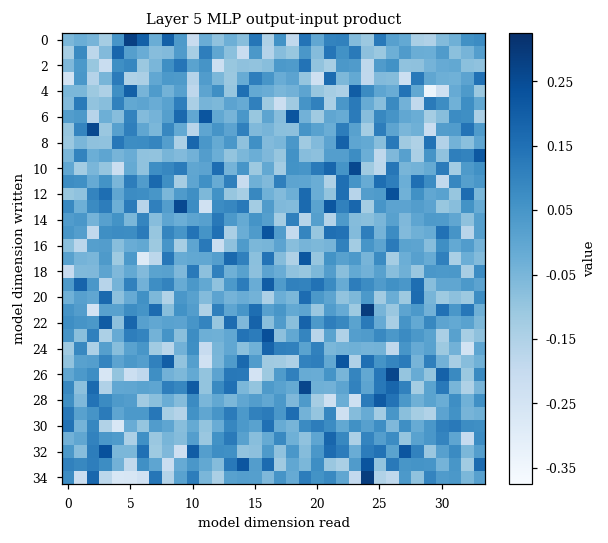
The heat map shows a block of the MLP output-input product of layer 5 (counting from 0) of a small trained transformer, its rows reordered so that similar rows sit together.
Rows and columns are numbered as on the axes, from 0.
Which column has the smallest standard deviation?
31
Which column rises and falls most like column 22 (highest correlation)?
8
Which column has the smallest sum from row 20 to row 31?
11
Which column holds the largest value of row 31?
21
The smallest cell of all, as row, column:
4, 29
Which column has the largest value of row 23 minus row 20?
16
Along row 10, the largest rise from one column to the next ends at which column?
26
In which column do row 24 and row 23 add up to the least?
32
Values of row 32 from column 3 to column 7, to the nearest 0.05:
0.25 -0.05 -0.05 0.15 -0.1
